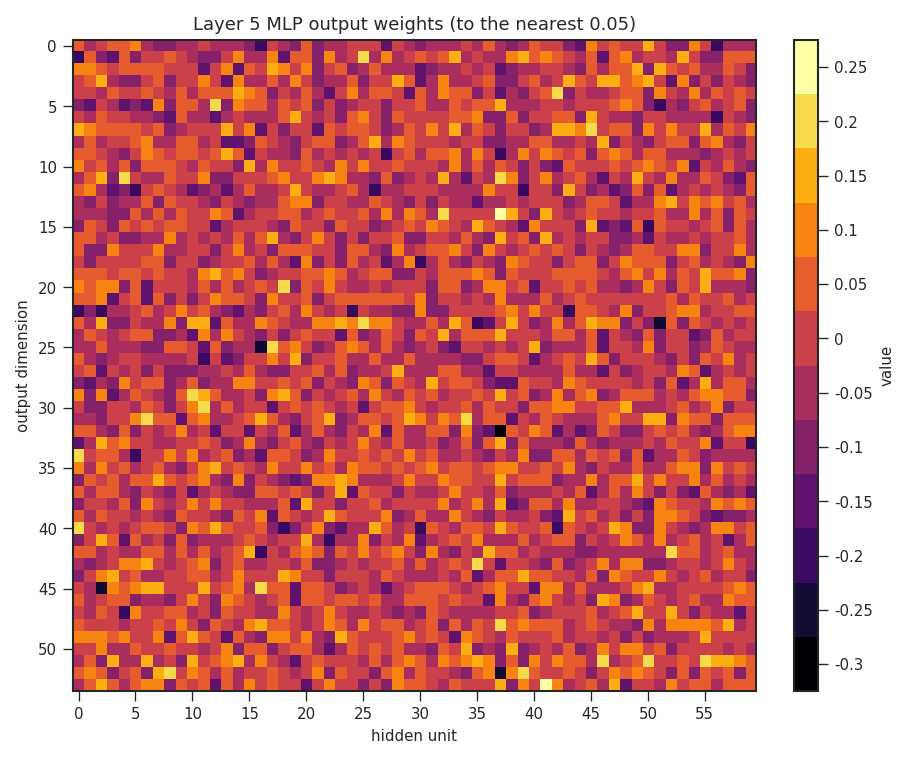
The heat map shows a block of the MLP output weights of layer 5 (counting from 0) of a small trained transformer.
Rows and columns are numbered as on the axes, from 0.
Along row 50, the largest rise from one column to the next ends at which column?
38
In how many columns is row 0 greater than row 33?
19
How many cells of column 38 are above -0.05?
33
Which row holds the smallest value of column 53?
28
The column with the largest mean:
20
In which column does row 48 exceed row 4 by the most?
37
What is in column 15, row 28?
0.1
